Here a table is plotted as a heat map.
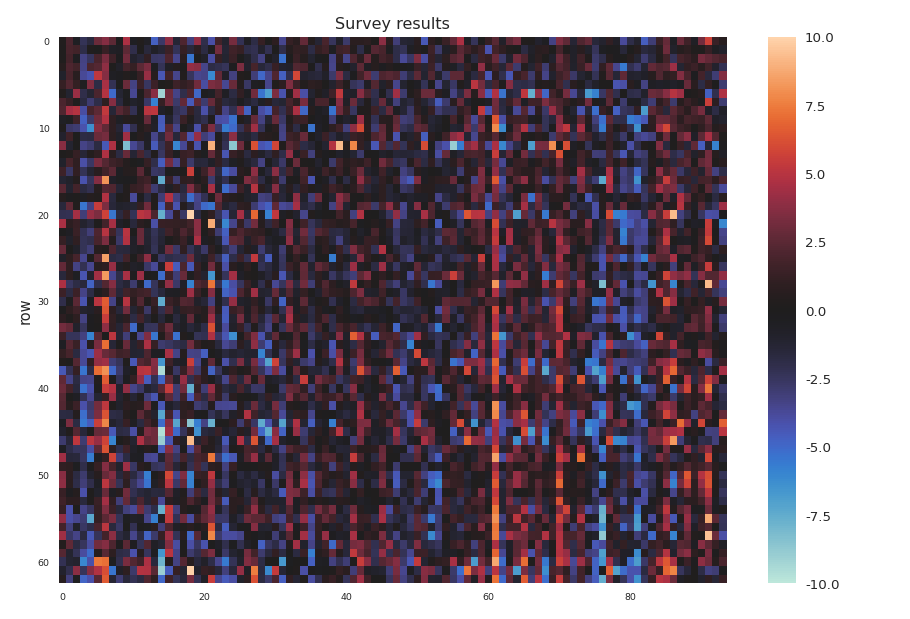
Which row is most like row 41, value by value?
7
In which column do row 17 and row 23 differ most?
24
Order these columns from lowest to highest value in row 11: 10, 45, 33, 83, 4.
83, 4, 10, 33, 45
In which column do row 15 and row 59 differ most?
18
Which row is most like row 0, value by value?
11
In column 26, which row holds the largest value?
43
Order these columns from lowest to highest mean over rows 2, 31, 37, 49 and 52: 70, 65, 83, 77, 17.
83, 17, 77, 65, 70
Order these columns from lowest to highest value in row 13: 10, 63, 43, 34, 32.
10, 43, 34, 63, 32
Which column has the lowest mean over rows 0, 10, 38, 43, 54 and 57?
76
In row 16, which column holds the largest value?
6
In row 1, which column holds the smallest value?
60
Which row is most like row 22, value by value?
23
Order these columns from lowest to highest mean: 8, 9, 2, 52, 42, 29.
29, 8, 52, 2, 9, 42
